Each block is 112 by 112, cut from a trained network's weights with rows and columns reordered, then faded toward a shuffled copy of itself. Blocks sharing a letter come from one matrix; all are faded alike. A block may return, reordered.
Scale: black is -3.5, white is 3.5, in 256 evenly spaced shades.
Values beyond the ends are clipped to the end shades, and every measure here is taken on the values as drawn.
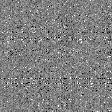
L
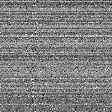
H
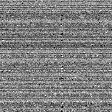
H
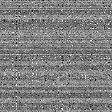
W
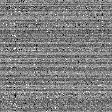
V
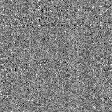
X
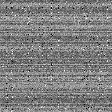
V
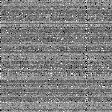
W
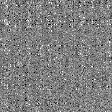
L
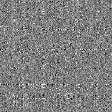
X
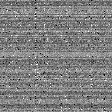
W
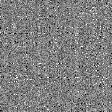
X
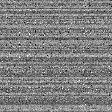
V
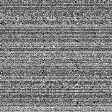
H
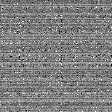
W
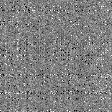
L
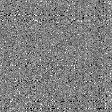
L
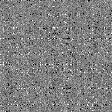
L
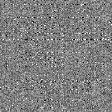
X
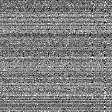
H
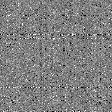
L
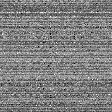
H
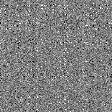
X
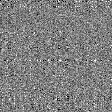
X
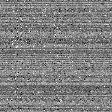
V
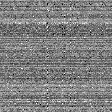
H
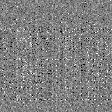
L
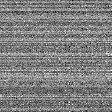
H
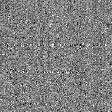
X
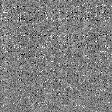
L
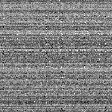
H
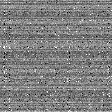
W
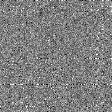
X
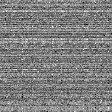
H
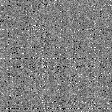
L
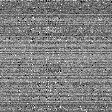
V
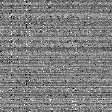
W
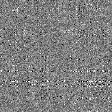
X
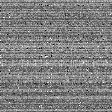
V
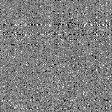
L
